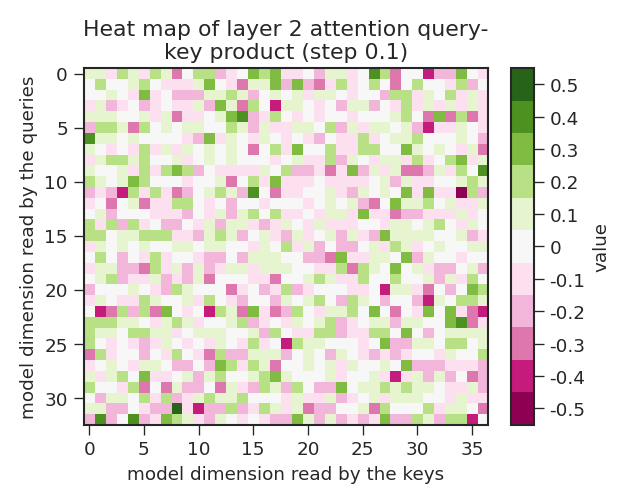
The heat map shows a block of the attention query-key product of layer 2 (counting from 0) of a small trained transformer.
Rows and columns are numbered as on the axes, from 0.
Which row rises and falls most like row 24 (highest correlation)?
10
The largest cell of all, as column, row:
8, 31
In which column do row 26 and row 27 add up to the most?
12
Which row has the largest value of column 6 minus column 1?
11
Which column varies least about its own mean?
20
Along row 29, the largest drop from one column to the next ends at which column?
5
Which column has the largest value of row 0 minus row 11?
34
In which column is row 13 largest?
25
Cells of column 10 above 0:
8
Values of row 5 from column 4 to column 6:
-0.3 0.2 0
